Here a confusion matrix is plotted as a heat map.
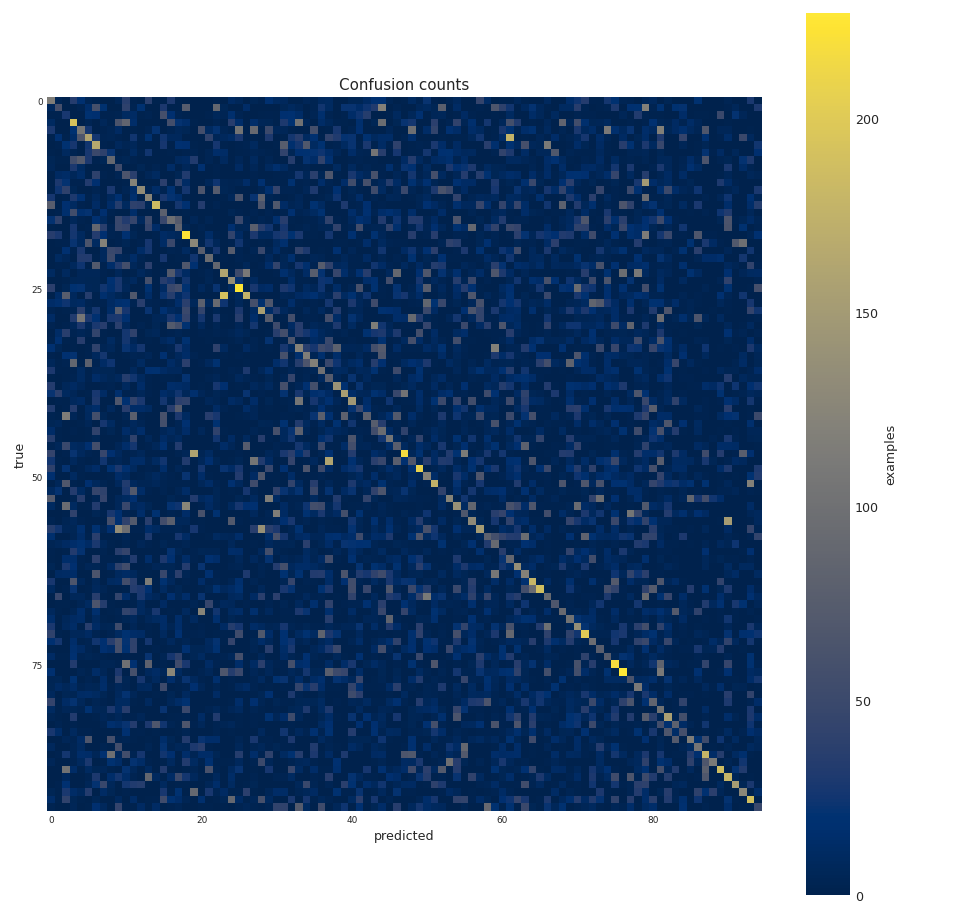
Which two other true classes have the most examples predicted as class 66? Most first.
6, 70
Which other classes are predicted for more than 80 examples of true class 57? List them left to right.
9, 10, 28
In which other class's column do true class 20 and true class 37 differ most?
24
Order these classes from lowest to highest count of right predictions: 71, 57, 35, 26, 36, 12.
36, 35, 12, 57, 26, 71
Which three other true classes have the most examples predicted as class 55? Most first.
47, 86, 87
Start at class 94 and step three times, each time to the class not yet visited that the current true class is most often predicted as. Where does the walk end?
59
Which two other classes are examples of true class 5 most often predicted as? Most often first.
61, 4
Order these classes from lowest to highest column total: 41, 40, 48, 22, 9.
41, 22, 48, 40, 9
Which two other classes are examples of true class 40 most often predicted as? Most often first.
33, 9
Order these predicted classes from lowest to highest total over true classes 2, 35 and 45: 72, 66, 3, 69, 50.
72, 50, 66, 3, 69
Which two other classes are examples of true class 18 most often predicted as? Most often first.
79, 86
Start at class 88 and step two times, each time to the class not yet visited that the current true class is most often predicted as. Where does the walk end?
29
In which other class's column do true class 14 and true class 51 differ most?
93
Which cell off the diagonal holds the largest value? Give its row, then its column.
26, 23
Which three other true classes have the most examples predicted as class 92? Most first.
19, 47, 5
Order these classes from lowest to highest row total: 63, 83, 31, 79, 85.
79, 31, 85, 83, 63
